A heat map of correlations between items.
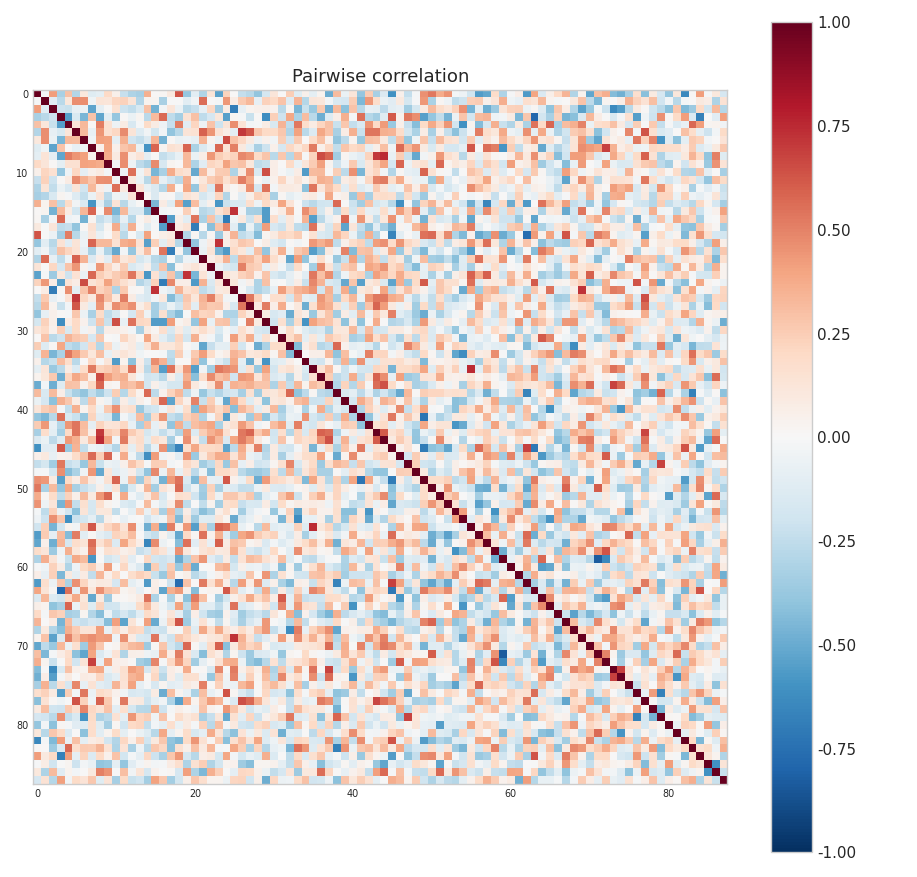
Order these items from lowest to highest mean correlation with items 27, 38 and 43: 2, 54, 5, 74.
54, 2, 74, 5
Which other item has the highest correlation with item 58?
72
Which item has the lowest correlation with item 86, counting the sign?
85
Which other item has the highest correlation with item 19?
23
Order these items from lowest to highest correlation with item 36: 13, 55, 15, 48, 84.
48, 15, 13, 55, 84
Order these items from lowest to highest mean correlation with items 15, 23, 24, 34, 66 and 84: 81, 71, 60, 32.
81, 71, 32, 60
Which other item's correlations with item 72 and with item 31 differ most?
64
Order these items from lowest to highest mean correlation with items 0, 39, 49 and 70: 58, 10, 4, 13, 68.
13, 68, 10, 4, 58
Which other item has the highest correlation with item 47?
79
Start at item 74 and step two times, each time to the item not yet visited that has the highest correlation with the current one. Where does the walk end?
37
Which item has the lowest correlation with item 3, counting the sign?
63
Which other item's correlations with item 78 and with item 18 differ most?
62
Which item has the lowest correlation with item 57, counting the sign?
14
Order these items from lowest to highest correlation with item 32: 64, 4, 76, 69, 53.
76, 4, 64, 69, 53
